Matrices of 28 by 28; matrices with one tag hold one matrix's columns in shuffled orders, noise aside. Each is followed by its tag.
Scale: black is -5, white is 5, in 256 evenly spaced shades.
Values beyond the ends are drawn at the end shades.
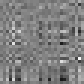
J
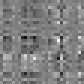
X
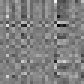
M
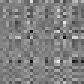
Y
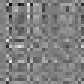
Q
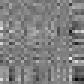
J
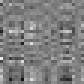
J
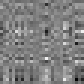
J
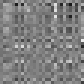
Q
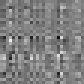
X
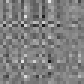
M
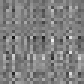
X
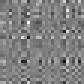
Y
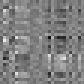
X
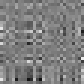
J
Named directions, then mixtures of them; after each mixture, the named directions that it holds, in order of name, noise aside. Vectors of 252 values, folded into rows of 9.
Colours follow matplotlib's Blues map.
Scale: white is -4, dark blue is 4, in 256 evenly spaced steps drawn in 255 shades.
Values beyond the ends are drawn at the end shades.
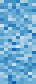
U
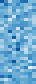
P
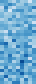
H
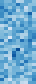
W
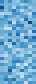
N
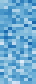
H, N, U.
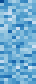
H, N, P.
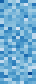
P, U.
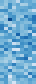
P, U.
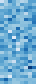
P.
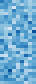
H, N.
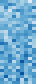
H.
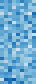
N, W.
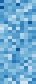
N, P, W.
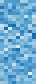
U, W.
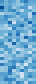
N.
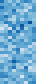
N, P, W.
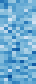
H, P, U.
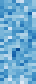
W.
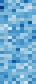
N, P, W.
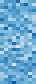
U.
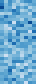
N.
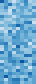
H, N, P.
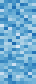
U.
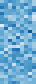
U, W.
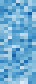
W.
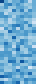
H, P.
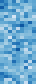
N, P, W.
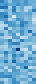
P, U, W.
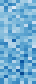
H.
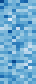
N, P.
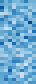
N.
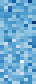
H.
